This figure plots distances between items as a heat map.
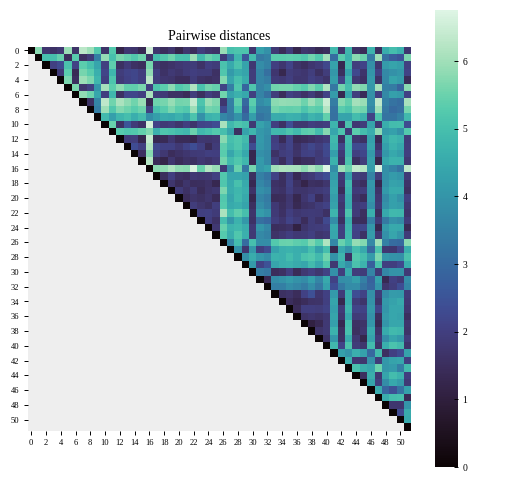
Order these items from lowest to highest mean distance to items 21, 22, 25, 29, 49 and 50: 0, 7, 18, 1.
18, 0, 1, 7
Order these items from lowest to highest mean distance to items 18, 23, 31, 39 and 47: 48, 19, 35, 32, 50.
19, 35, 32, 48, 50
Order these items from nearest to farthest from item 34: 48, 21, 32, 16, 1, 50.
21, 32, 48, 50, 1, 16
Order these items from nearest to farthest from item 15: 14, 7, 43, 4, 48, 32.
14, 4, 32, 48, 43, 7
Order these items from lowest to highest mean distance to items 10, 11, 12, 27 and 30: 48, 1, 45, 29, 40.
45, 40, 48, 29, 1
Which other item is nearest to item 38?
37
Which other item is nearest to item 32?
31
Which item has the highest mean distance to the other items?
16
